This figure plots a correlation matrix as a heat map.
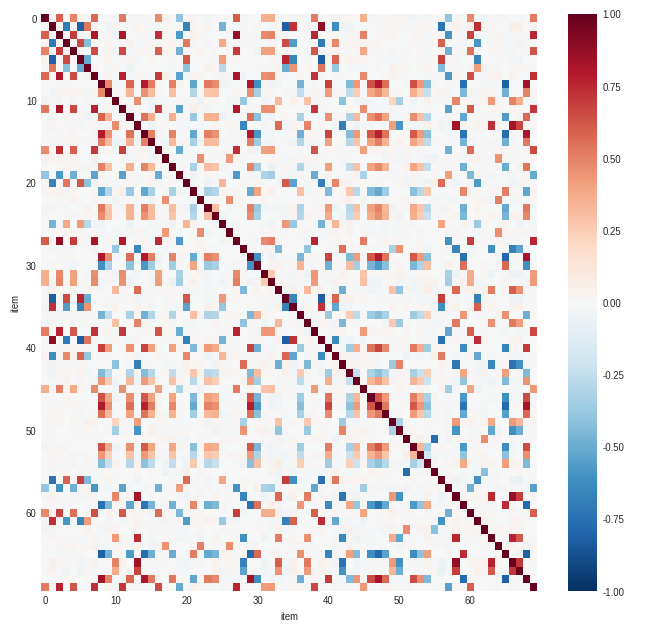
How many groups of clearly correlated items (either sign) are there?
6
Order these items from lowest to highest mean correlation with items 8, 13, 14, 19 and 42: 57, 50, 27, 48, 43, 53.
43, 27, 50, 57, 53, 48
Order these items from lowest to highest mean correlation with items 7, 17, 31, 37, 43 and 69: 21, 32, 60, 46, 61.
46, 61, 21, 32, 60
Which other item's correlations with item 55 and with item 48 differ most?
51
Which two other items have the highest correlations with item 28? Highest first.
42, 50
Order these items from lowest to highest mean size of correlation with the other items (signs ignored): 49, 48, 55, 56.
55, 49, 56, 48
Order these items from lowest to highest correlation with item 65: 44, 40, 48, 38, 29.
29, 40, 48, 44, 38
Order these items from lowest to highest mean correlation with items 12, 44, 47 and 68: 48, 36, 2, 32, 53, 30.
30, 36, 32, 2, 53, 48
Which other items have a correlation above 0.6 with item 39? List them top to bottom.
1, 35, 61
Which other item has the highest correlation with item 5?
34
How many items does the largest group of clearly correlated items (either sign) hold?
24
